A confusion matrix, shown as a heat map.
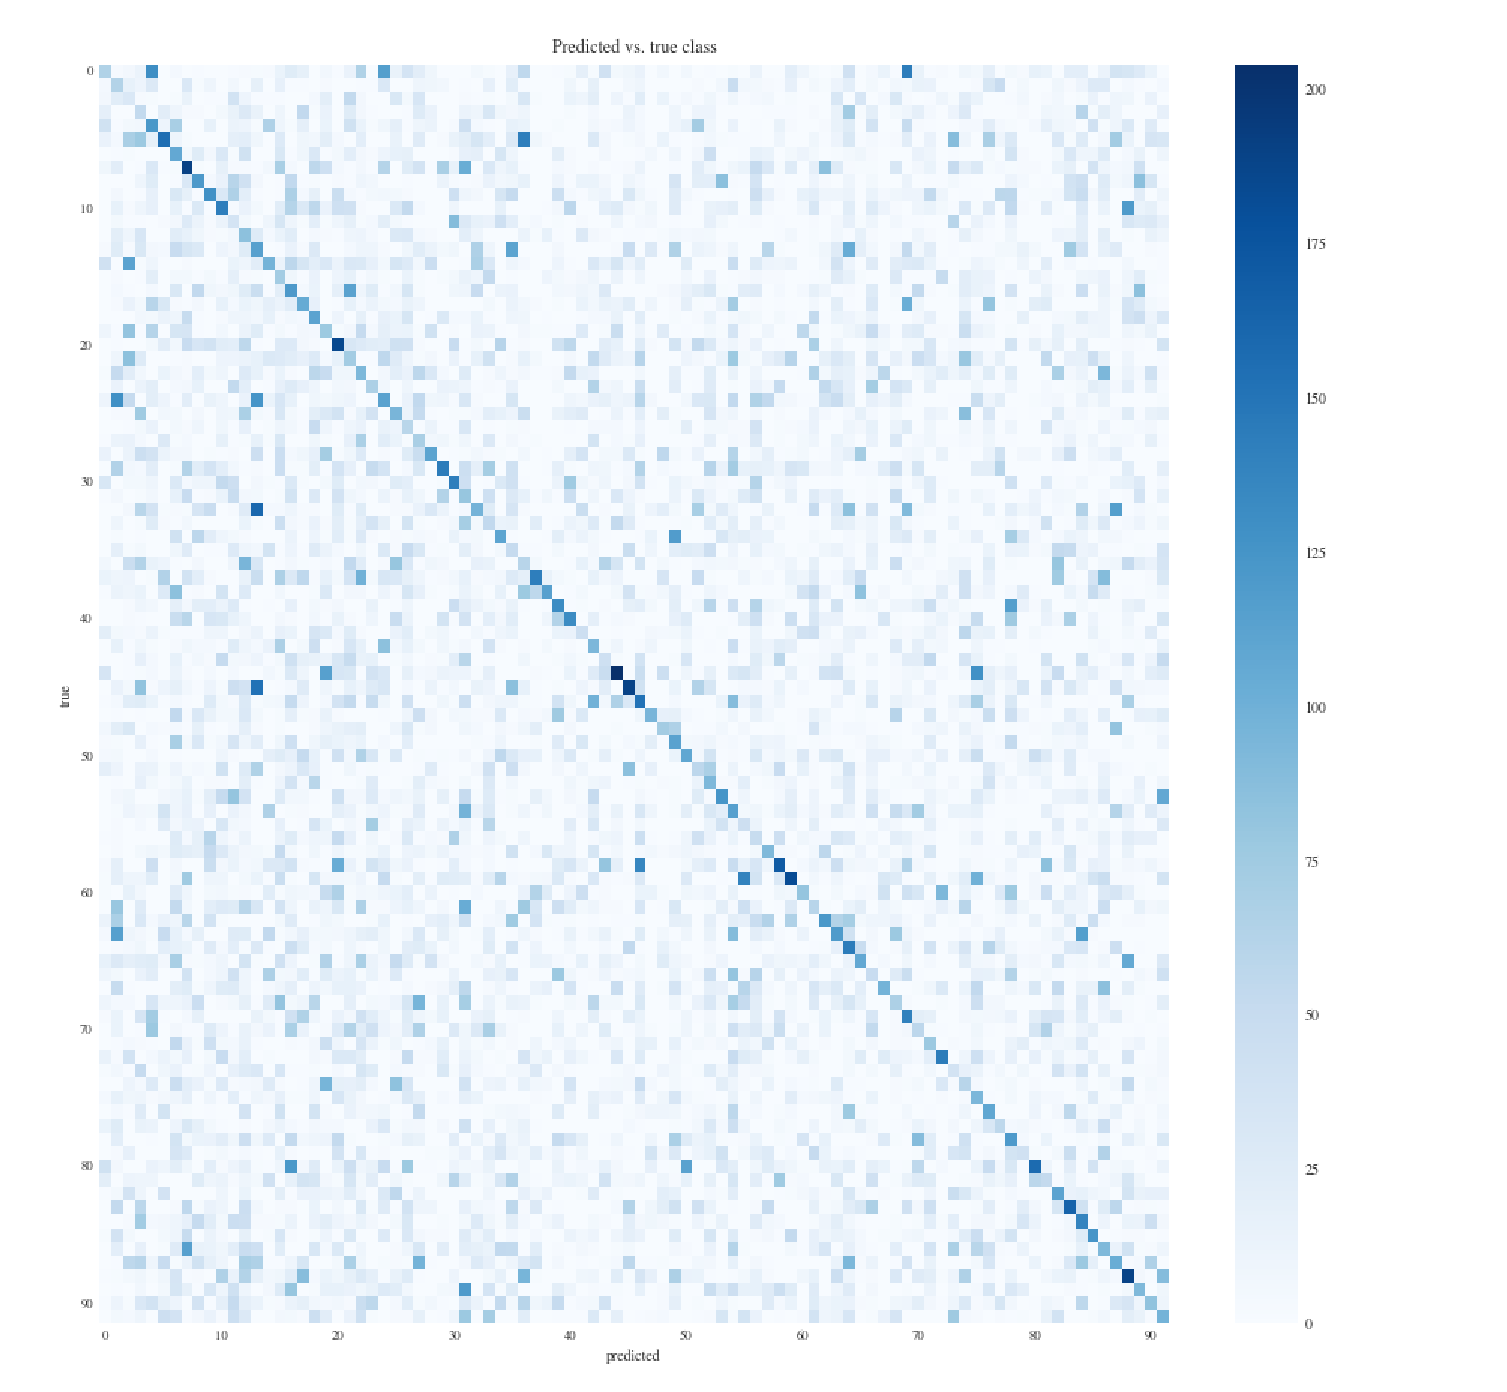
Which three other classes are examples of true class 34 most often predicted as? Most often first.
49, 78, 8
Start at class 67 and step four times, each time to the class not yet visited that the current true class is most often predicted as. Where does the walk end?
29
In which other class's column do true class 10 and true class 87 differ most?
88
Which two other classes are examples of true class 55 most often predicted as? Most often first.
23, 33
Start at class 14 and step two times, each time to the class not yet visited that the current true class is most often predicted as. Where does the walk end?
21
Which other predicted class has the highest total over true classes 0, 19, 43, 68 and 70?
4
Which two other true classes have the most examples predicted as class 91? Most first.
53, 88
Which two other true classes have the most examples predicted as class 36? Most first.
5, 88
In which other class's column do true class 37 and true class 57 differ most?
22
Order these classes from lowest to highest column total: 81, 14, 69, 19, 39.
14, 81, 39, 19, 69
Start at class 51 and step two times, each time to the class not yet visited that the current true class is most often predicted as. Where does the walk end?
13
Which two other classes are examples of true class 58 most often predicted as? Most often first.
46, 20
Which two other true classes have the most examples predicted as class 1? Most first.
24, 63
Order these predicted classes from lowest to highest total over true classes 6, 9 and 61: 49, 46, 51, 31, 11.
51, 46, 49, 11, 31
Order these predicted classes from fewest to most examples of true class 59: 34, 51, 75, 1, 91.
51, 1, 91, 34, 75
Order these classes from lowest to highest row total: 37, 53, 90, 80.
53, 90, 80, 37
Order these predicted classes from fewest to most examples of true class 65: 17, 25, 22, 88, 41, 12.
17, 41, 12, 25, 22, 88
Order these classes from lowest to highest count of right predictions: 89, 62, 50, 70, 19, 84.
70, 19, 89, 50, 62, 84
